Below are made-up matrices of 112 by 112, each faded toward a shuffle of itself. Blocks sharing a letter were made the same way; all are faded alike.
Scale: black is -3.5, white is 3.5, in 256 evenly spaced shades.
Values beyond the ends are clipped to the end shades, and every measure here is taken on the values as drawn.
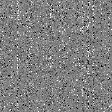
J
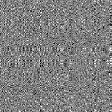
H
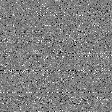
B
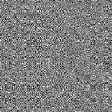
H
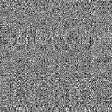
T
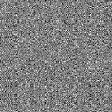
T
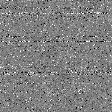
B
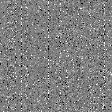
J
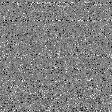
B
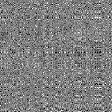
H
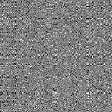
H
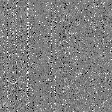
J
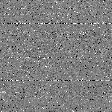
B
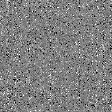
J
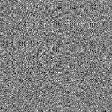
T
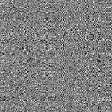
H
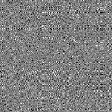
H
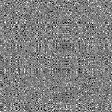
H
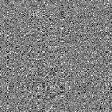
T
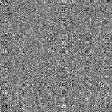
H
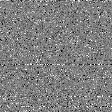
B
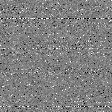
B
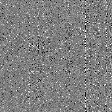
J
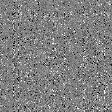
J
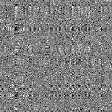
H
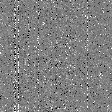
J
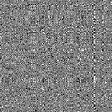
H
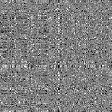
H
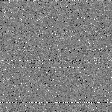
B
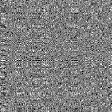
T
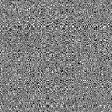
H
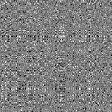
H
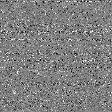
B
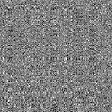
H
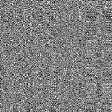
T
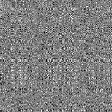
H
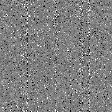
J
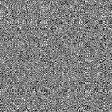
T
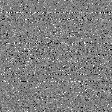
B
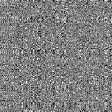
T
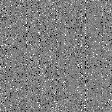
J
